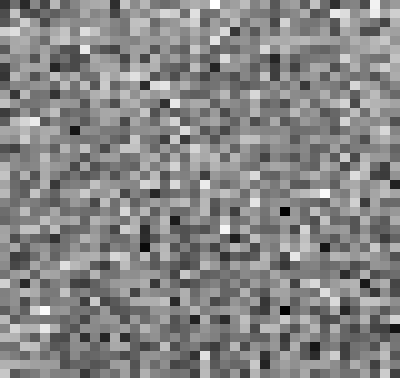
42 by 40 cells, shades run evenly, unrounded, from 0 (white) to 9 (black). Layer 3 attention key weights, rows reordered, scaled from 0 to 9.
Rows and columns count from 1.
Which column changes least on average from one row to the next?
28
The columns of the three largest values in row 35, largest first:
29, 35, 27
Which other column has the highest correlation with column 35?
18
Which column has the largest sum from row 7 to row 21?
8
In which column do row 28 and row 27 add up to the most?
15
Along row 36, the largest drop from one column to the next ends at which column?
21
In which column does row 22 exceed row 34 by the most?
16
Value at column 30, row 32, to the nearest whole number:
7
